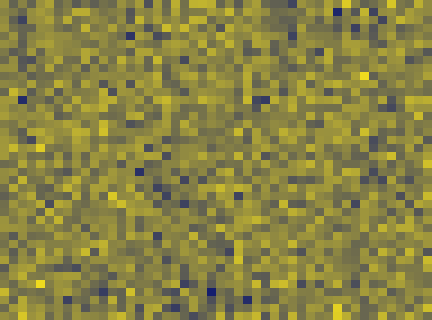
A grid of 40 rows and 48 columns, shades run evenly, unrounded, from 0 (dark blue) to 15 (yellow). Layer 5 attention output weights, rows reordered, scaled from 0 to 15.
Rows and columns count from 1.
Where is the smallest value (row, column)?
37, 24
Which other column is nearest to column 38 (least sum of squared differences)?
31
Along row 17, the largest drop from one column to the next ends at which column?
28
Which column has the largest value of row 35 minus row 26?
33
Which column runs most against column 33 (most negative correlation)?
44
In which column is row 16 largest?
12
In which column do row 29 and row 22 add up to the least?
16
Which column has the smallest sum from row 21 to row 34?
18
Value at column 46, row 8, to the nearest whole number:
4
